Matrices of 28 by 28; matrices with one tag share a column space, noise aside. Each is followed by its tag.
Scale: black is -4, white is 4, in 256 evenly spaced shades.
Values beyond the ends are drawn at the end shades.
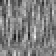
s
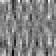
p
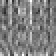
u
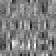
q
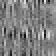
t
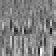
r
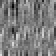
t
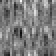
t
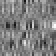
q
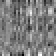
u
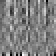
u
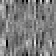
p
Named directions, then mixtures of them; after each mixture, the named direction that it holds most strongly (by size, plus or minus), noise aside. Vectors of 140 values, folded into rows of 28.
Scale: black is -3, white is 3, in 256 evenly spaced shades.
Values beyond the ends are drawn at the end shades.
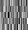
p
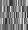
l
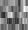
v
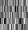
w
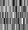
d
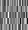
p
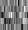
v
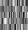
l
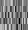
p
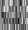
d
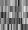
v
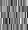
l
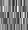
d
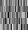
p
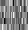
d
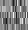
d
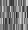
l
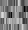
v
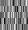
w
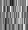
l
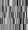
l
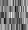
w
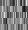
l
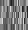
l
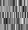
d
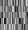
w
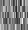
d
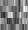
v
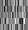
w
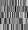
w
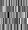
p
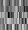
v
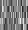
l
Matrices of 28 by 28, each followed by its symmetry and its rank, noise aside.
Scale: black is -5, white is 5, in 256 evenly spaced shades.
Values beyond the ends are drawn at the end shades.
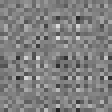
symmetric, rank two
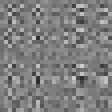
no symmetry, rank two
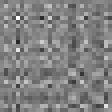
symmetric, rank two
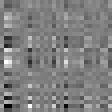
no symmetry, rank one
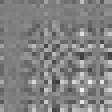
symmetric, rank two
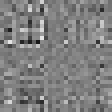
antisymmetric, rank two
